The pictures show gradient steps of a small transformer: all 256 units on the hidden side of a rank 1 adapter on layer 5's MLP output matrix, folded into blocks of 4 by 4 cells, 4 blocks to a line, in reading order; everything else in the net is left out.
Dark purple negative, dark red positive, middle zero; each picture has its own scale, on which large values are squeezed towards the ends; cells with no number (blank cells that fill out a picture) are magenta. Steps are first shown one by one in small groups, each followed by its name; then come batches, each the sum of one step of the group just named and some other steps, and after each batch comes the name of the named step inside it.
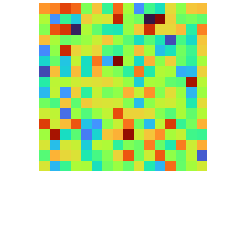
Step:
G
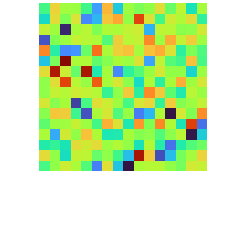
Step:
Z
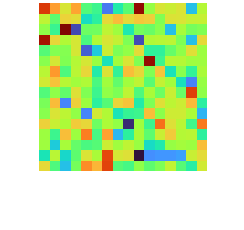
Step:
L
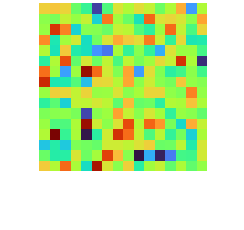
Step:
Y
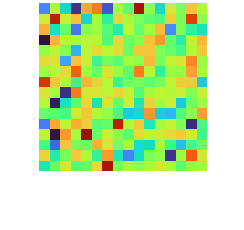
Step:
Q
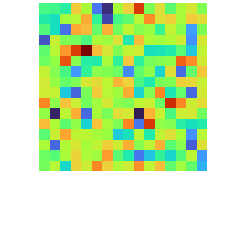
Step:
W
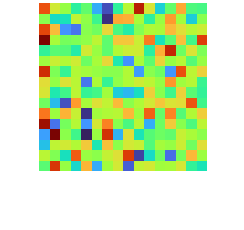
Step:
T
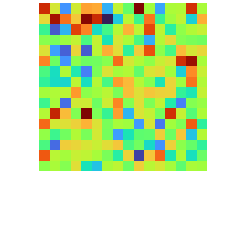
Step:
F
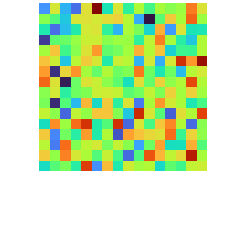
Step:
Q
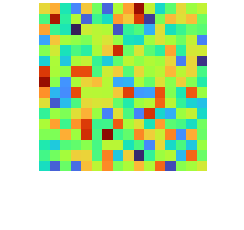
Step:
Q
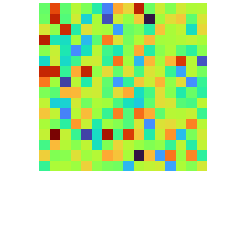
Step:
Y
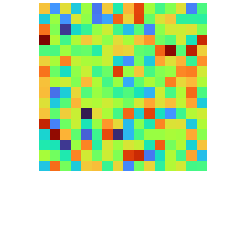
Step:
T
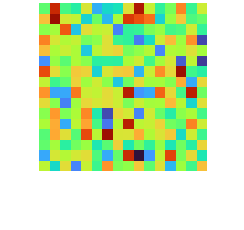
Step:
L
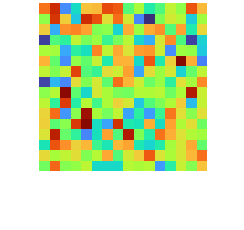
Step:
F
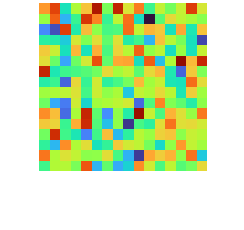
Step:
F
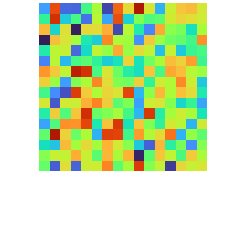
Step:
Q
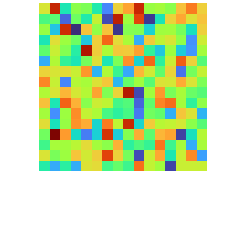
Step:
W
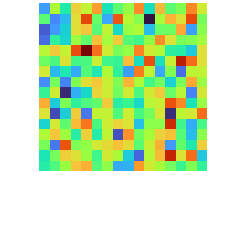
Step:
W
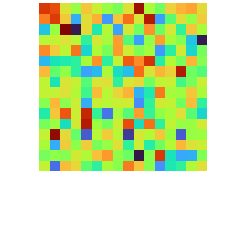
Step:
F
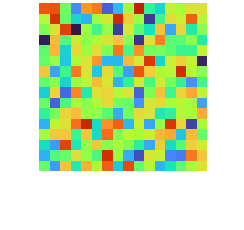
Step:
Q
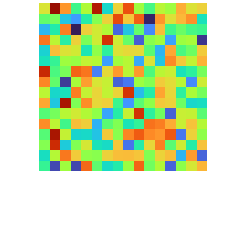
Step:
G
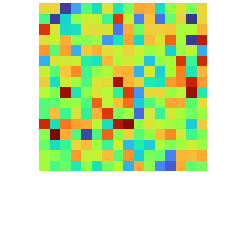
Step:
T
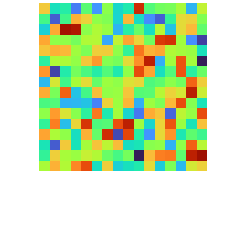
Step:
L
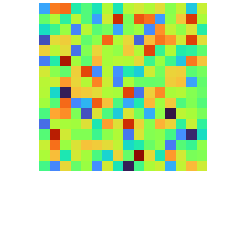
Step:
Z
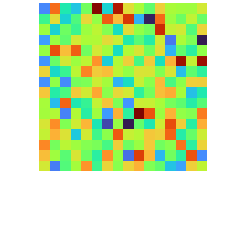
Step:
G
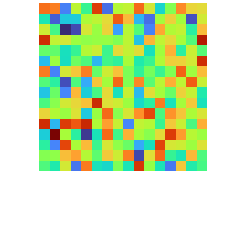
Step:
T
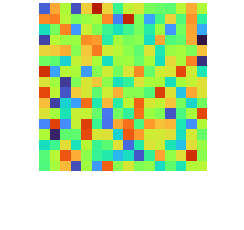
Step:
Q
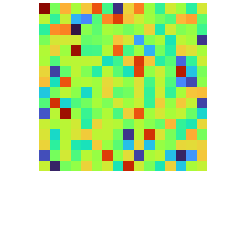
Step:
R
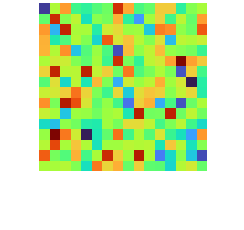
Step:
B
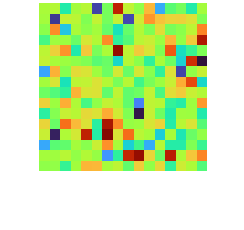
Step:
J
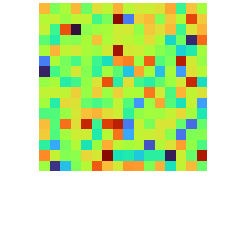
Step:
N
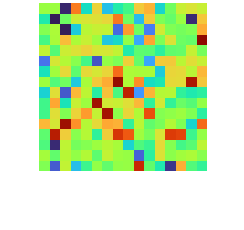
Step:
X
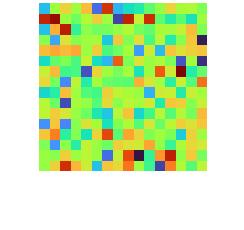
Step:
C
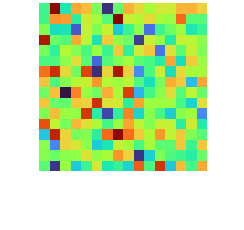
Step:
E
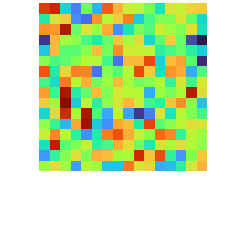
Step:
R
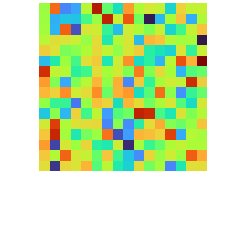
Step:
X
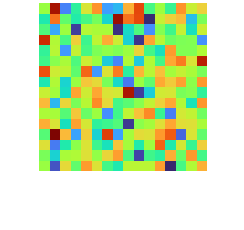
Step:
E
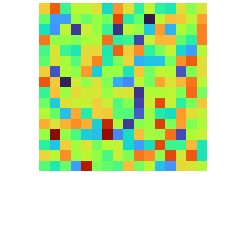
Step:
J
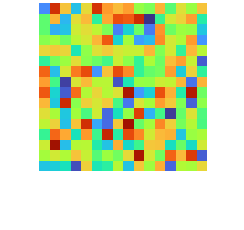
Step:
E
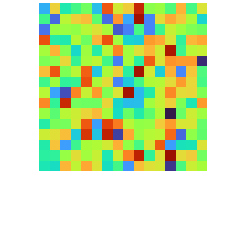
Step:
J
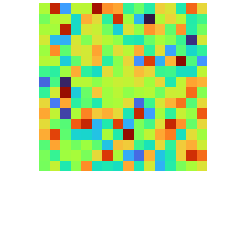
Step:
N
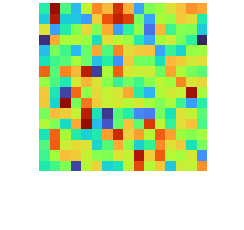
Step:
E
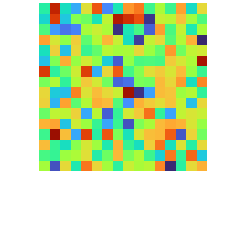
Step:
E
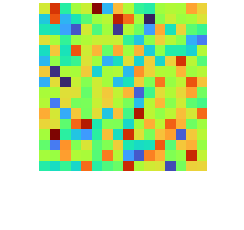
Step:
N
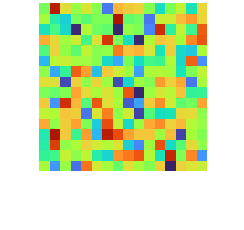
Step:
J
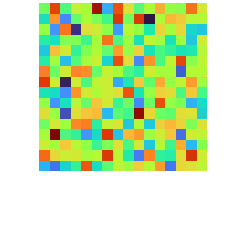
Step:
N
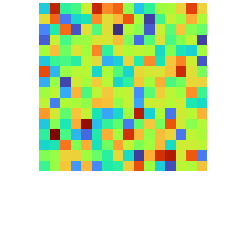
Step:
C
